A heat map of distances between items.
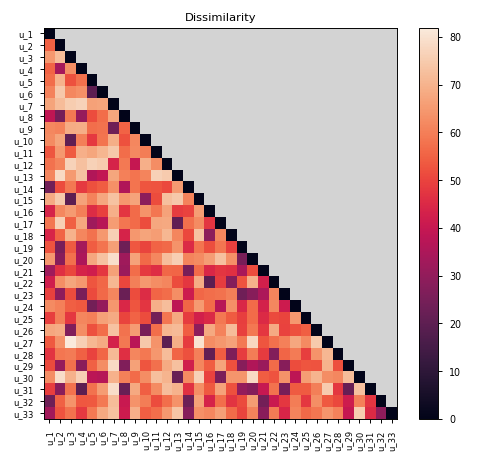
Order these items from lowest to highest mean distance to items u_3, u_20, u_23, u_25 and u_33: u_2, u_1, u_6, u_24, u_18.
u_2, u_1, u_24, u_18, u_6
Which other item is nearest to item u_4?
u_31
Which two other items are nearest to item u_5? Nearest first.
u_6, u_24
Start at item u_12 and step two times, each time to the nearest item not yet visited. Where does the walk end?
u_9
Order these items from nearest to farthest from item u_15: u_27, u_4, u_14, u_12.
u_14, u_4, u_12, u_27
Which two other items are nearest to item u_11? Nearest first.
u_25, u_21
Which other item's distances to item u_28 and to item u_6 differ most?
u_18
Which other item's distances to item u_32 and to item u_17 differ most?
u_13
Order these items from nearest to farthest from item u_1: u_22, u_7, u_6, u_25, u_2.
u_22, u_25, u_2, u_6, u_7
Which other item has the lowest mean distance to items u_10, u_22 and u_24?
u_5
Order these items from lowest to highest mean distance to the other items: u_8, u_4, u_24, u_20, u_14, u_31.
u_8, u_14, u_31, u_24, u_4, u_20
